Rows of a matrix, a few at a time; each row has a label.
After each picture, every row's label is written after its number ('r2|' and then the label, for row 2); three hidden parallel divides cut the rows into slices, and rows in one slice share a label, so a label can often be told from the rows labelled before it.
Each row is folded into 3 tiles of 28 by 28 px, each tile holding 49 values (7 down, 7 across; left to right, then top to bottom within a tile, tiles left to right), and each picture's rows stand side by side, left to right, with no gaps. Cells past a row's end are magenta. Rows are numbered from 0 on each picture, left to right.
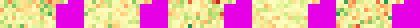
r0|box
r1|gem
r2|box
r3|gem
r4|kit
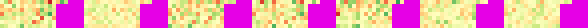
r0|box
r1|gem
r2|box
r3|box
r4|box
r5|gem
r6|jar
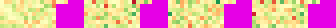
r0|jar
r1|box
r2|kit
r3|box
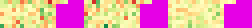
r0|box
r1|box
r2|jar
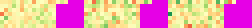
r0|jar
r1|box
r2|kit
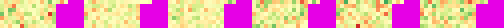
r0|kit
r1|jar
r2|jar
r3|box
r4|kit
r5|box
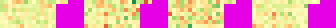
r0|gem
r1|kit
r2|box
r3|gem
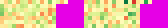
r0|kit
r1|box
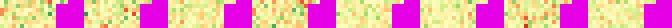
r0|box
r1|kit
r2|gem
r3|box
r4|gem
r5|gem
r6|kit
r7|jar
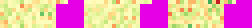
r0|jar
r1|jar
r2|box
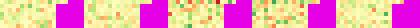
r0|gem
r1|gem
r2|box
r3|kit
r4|jar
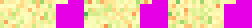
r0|jar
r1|gem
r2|gem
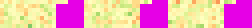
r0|jar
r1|jar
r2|jar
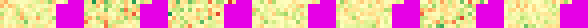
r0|gem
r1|kit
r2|kit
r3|gem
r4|jar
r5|box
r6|jar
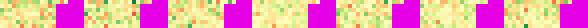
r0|kit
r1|kit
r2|box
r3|gem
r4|kit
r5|jar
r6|box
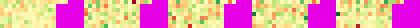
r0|jar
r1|box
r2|kit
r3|kit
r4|kit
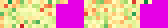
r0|kit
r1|box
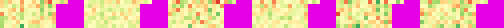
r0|box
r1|jar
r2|box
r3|jar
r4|box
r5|box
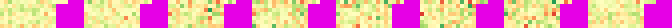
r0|gem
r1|jar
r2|box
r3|box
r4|kit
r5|box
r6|kit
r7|jar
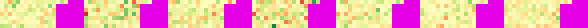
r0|jar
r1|box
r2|gem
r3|box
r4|jar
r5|gem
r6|gem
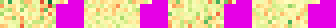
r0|kit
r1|jar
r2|kit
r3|gem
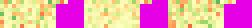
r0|kit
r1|gem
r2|kit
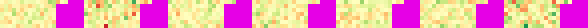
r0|gem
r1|kit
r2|jar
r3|gem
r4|gem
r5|jar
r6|box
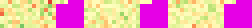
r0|box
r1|gem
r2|jar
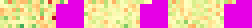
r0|box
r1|gem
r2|gem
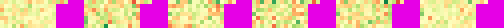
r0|gem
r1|box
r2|kit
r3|kit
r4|kit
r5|gem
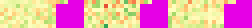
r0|jar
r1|box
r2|jar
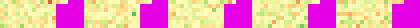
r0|jar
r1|jar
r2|gem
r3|gem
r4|gem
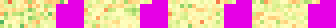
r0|box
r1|jar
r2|jar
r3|gem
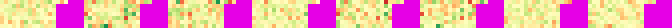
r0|gem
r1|box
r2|kit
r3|gem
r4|box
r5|box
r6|gem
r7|gem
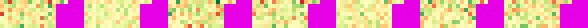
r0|box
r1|jar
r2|kit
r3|box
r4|gem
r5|kit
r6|box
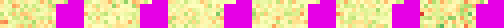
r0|gem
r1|jar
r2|jar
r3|gem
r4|jar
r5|box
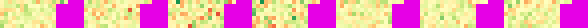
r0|jar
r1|jar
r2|kit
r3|kit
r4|gem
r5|jar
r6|jar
